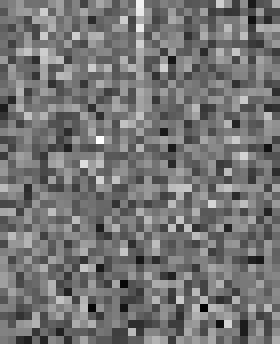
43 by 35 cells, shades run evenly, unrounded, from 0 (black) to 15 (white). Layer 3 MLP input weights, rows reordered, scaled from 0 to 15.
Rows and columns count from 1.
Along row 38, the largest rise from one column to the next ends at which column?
23
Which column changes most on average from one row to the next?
13
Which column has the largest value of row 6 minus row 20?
18
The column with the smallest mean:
32
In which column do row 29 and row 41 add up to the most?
24
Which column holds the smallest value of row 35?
22
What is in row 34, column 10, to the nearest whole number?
4
